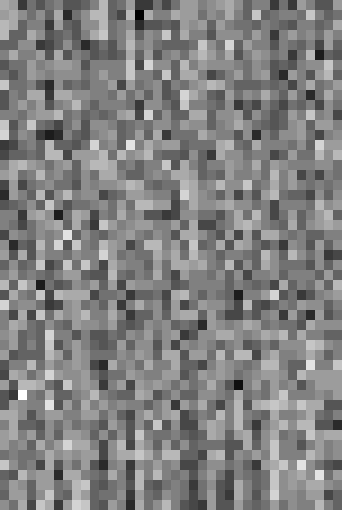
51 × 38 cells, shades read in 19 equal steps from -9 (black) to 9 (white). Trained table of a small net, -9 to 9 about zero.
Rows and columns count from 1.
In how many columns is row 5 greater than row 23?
9
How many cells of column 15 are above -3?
37
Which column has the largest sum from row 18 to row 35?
22
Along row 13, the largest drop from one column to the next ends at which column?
2
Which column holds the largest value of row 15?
15
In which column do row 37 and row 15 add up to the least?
1
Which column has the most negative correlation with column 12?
8
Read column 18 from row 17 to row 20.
0 1 -2 0
